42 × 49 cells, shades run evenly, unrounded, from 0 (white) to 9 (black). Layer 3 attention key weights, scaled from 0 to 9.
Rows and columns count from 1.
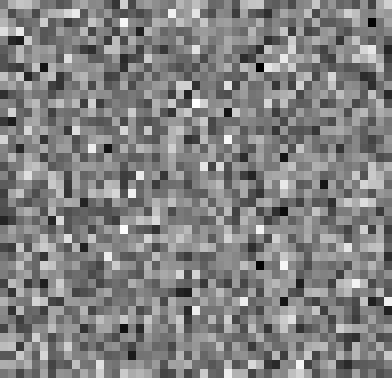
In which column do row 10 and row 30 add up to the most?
33
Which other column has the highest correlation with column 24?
2
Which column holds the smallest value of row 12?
25
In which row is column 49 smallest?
34
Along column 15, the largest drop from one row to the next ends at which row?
5
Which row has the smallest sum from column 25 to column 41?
26
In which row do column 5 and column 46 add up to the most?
9
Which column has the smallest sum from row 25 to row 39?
36
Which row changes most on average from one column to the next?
10
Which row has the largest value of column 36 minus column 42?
18
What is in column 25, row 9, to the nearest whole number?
4
